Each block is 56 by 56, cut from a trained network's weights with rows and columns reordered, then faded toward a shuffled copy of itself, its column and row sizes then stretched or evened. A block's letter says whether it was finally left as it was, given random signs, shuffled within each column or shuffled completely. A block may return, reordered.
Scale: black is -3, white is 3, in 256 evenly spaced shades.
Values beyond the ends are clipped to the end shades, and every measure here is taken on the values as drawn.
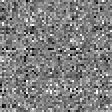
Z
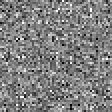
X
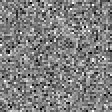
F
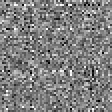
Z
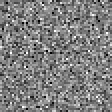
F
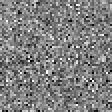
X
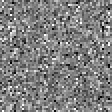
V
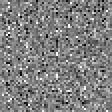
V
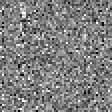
V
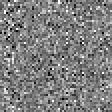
V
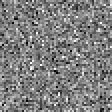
F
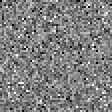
F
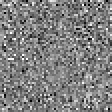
X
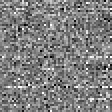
Z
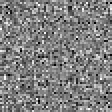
Z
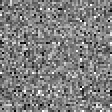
X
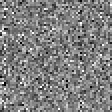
V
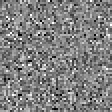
X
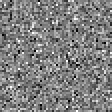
V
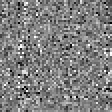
Z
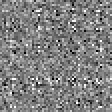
X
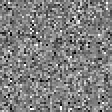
V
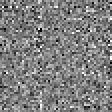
X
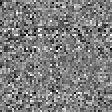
X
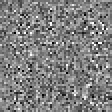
Z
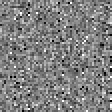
V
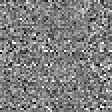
Z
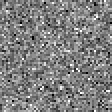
F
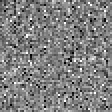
V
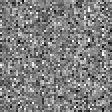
V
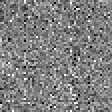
V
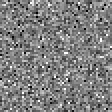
F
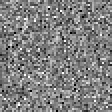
F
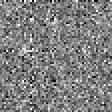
X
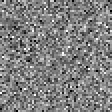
F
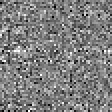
X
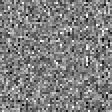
V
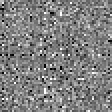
X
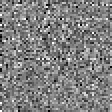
X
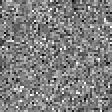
F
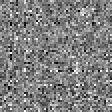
Z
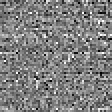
Z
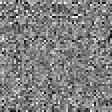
Z
